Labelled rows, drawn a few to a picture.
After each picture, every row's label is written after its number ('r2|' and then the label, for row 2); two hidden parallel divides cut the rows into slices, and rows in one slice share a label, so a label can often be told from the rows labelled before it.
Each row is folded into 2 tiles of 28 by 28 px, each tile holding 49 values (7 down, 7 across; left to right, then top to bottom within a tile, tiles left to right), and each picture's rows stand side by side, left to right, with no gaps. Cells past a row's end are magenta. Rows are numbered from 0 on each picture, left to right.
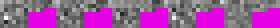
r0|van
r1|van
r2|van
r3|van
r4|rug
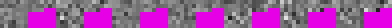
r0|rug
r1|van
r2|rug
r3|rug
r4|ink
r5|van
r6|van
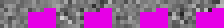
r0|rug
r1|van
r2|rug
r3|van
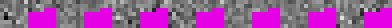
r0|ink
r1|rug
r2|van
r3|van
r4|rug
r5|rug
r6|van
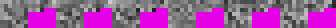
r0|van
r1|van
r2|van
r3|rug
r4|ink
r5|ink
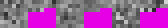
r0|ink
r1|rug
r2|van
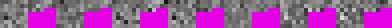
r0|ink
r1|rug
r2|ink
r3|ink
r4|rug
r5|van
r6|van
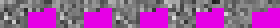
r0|van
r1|van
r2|van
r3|van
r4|rug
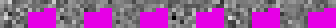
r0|van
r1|ink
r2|rug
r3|ink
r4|van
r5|rug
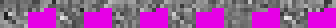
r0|ink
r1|van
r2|van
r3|van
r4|rug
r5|van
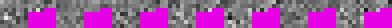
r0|van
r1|rug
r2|van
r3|ink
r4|ink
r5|rug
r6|ink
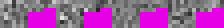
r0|van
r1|van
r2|rug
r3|ink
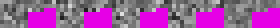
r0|van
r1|ink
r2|ink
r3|ink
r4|rug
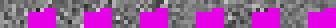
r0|ink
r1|ink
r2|van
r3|rug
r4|van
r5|rug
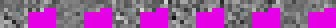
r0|ink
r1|rug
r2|van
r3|ink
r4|van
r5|rug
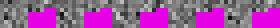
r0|ink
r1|ink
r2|van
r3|van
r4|ink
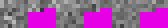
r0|van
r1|rug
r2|rug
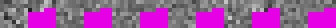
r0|ink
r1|rug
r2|rug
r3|rug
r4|van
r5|rug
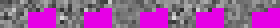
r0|ink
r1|van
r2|rug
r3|van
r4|rug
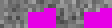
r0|rug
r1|rug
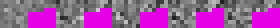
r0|rug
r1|ink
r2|van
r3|ink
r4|ink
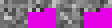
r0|van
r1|van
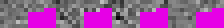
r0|rug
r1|ink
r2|ink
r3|rug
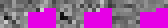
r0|ink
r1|ink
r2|rug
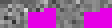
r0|ink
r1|rug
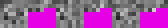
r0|ink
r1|ink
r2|ink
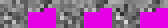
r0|van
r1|van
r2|van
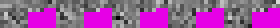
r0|van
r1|ink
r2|ink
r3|van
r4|van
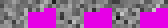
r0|ink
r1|ink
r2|ink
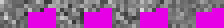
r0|van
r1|van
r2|van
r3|rug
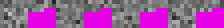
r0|ink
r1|rug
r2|rug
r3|ink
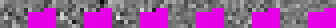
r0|van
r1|van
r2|van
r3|rug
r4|van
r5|rug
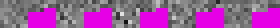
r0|rug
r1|ink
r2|ink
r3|van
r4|rug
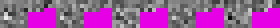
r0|van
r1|van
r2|ink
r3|van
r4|ink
